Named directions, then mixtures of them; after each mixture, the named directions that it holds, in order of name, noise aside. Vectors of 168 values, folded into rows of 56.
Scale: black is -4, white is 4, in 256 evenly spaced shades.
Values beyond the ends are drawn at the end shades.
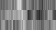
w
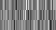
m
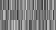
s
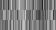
s, w.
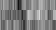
w.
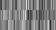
m, s, w.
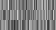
s.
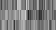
m, w.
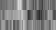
w.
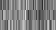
m, s, w.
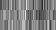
m, s, w.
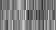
m, s, w.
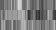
w.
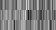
m, w.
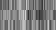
m, s, w.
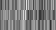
m, s, w.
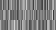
s.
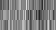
m, s, w.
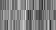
m, s, w.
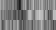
w.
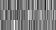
m, s, w.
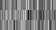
m, w.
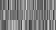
s.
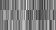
m, s, w.
